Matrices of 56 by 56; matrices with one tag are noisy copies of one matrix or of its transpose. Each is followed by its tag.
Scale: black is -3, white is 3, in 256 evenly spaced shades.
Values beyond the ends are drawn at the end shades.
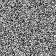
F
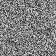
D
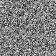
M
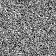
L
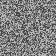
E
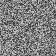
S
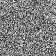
F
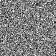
D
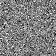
L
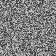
F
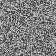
F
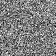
F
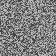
E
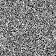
D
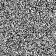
D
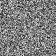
L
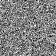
M
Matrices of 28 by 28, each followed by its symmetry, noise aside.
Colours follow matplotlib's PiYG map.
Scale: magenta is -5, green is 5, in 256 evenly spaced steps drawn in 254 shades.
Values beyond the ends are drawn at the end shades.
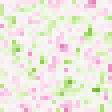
no symmetry.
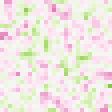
same after a half turn.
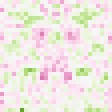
mirrored left to right.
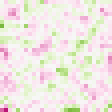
no symmetry.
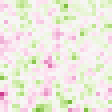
no symmetry.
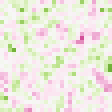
no symmetry.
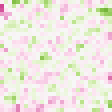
no symmetry.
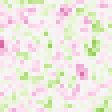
no symmetry.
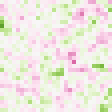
no symmetry.
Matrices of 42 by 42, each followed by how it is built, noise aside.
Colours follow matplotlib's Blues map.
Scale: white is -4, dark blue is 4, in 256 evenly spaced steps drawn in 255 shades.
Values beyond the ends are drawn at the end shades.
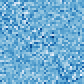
block diagonal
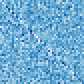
diagonal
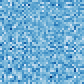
low rank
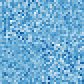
block diagonal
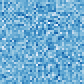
low rank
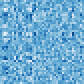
low rank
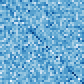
diagonal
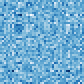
low rank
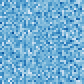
repeating rows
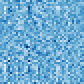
low rank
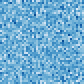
repeating rows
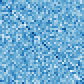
diagonal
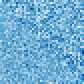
upper triangular
